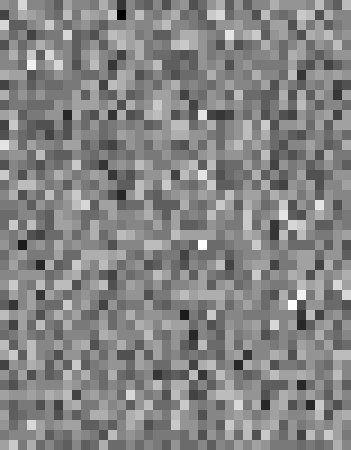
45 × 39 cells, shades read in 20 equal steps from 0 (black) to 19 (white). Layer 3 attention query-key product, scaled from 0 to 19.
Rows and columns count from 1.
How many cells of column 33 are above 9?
22
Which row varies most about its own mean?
12
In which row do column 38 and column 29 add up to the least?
10
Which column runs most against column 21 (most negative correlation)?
35
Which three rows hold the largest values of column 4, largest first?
7, 43, 6
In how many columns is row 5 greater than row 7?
19
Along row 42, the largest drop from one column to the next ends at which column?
37
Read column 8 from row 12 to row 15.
3 6 6 12
